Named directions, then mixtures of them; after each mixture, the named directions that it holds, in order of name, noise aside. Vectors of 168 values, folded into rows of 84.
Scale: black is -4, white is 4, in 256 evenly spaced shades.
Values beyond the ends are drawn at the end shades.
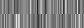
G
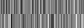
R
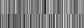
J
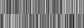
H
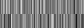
R.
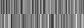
R.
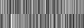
H, R.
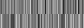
G, H.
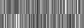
G, H.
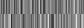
R.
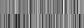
G, J.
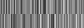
J, R.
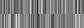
G, R.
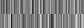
R.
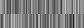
H.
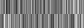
H, R.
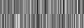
G.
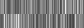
G, H.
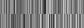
J, R.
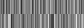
R.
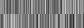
H.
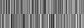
J, R.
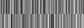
R.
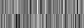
G.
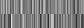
R.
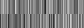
J.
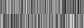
H.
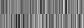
G, R.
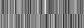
G, J.
